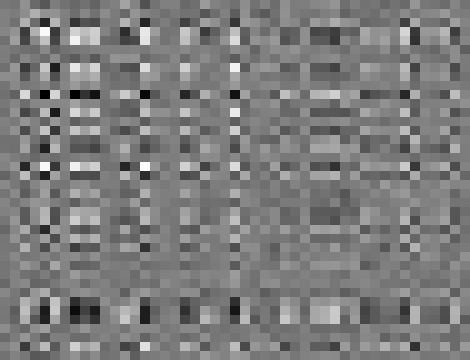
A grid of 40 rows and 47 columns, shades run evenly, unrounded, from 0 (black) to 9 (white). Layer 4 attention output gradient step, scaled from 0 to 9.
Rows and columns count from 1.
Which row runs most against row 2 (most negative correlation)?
18
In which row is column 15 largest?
19
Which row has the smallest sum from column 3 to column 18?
11
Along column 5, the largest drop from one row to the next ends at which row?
20
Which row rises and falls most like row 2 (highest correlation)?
23
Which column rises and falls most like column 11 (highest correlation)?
14
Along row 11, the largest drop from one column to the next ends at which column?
15
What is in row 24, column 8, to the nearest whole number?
6
